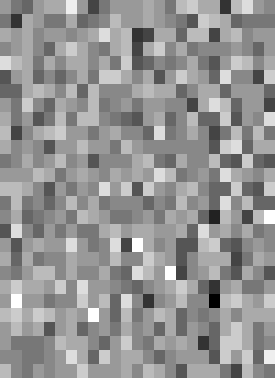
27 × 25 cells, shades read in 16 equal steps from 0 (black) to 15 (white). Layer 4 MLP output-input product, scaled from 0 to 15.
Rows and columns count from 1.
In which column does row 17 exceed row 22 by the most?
20
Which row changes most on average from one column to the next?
22
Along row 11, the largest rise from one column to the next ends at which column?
21
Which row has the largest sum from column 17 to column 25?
1
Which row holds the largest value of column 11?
18
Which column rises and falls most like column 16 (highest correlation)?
4
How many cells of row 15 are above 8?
7
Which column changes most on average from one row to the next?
25
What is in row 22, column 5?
7
